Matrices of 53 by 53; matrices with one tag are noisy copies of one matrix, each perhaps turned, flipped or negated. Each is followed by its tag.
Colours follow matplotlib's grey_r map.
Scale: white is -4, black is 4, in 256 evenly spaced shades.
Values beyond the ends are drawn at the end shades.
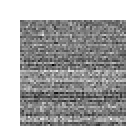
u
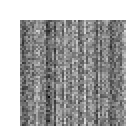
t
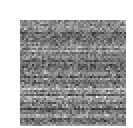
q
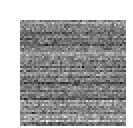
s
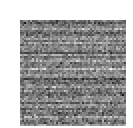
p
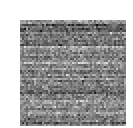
s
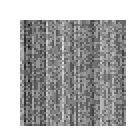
s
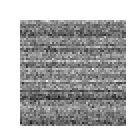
t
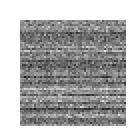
q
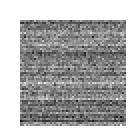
s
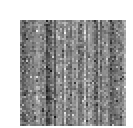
t
